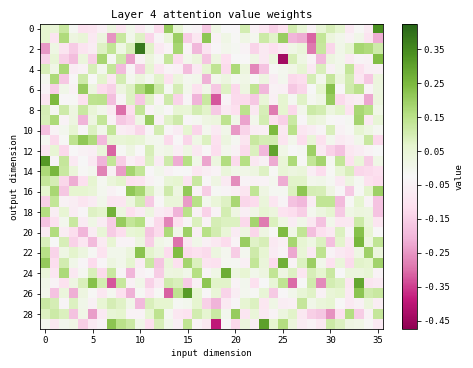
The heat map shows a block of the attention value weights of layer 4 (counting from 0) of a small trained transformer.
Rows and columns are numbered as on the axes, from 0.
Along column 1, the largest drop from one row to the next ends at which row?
6
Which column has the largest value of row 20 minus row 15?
25
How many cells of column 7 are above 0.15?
2
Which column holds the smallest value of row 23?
12
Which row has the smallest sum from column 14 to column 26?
7
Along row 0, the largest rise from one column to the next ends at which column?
35
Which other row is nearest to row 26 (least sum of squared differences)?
8
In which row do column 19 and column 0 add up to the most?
13
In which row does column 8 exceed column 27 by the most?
1
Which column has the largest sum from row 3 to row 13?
11
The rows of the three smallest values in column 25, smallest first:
3, 15, 9
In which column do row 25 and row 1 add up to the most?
17
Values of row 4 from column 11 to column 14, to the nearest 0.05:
0.05 -0.1 -0.05 -0.05
